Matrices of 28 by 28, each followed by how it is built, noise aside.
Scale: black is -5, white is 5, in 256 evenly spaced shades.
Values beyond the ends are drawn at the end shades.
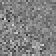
lower triangular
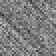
Toeplitz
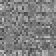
blocks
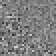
lower triangular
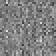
low rank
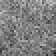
smooth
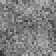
smooth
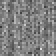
blocks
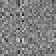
low rank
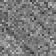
Toeplitz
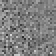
lower triangular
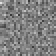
blocks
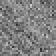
Toeplitz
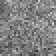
smooth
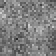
smooth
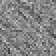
Toeplitz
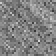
Toeplitz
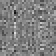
low rank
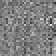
low rank
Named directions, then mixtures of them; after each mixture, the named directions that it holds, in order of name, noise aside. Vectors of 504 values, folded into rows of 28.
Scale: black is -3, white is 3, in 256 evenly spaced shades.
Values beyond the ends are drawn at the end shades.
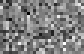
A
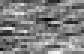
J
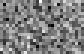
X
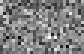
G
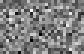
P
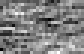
J.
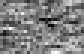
J, X.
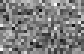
G, J, X.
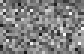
G, P, X.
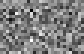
P.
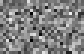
P.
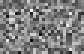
P.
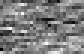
J.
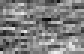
J.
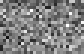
G, J, P.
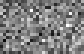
A, G, P.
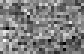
A, J.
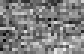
A, G, J.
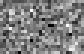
J, P, X.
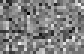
A.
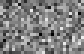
A, G, P.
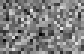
A, P, X.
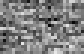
G, J, X.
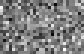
A, G.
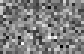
G, X.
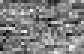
G, J, P.
